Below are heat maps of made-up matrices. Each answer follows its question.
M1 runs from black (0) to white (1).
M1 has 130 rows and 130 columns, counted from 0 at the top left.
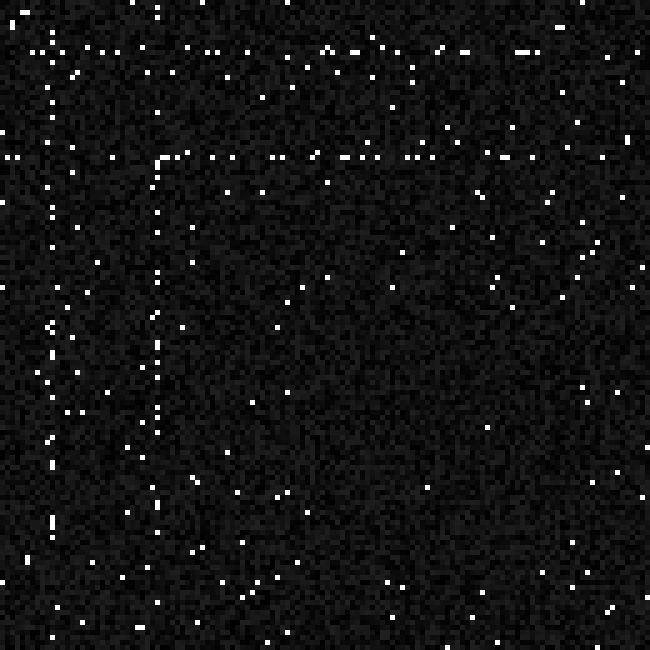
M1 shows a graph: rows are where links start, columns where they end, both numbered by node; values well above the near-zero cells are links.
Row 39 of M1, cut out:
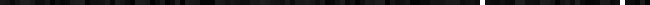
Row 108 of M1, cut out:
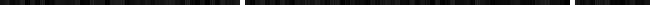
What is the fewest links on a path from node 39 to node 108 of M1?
7
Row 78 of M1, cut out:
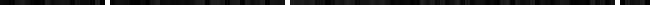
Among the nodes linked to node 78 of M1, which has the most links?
node 57
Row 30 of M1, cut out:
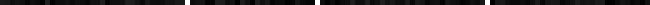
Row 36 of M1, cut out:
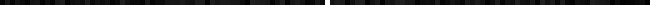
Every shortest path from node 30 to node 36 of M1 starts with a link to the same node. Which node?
node 37
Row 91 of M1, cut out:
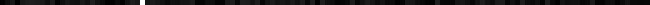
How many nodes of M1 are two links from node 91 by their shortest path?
4
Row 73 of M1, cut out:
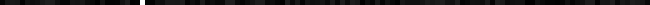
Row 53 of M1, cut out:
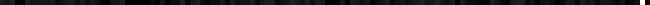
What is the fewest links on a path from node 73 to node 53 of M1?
7
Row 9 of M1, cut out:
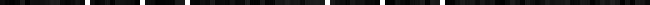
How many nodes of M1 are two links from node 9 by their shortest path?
8
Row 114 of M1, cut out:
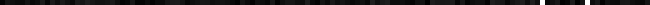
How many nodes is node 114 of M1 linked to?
2
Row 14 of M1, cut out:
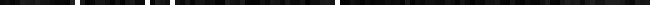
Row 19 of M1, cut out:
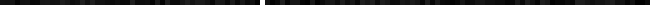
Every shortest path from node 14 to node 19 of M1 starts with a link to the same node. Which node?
node 15
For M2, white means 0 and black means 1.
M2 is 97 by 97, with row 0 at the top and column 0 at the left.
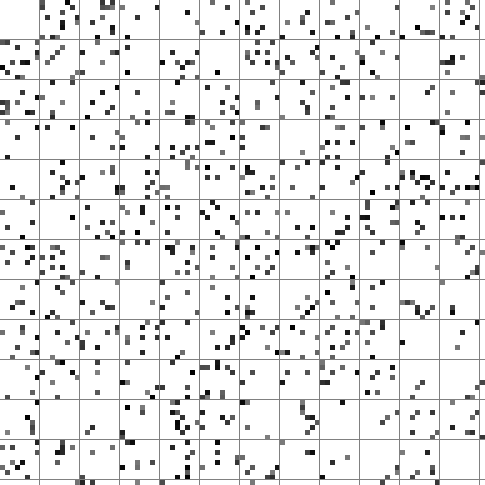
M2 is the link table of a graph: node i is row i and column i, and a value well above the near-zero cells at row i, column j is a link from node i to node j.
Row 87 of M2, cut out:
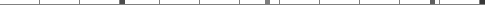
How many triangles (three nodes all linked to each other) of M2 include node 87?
1
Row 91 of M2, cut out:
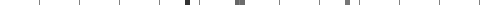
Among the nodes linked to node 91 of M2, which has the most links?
node 37
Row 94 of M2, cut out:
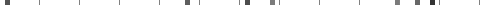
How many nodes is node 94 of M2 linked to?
7
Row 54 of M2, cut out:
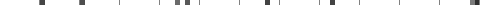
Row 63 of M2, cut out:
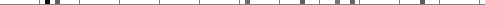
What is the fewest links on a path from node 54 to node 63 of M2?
3
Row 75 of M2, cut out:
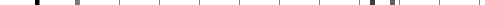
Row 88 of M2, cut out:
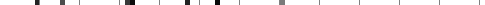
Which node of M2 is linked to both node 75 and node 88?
node 7
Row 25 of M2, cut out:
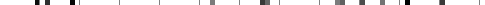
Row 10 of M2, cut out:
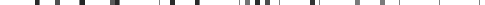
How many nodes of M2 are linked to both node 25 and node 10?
3
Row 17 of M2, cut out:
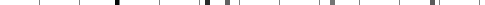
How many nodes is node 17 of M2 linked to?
5
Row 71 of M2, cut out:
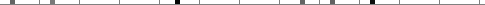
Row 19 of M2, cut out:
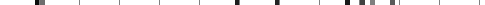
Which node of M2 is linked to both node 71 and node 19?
node 74
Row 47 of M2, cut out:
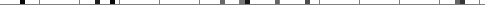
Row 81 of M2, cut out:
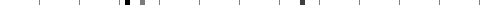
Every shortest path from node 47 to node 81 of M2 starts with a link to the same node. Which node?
node 4
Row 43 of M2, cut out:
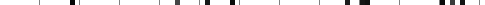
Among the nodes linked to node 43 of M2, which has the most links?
node 35
